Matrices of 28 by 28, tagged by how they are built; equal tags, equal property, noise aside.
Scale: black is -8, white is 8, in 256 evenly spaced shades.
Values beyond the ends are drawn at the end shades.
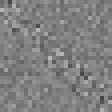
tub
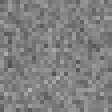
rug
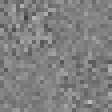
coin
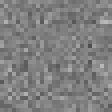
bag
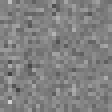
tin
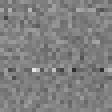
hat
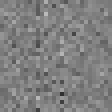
tin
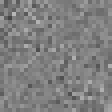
coin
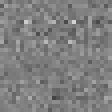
hat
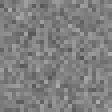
rug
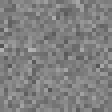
rug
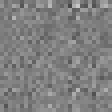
bag
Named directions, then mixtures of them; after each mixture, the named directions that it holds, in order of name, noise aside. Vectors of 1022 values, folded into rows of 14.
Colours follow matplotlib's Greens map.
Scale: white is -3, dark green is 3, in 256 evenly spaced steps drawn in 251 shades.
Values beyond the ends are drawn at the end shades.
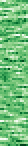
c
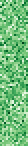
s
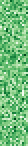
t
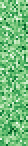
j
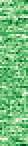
c, s.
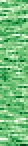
c.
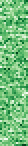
c, s.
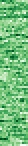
c, t.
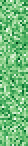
s, t.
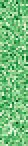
j.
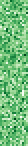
t.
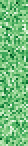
j, t.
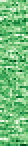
c, j.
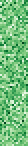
s.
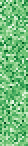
s.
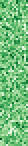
j.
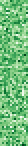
c, t.
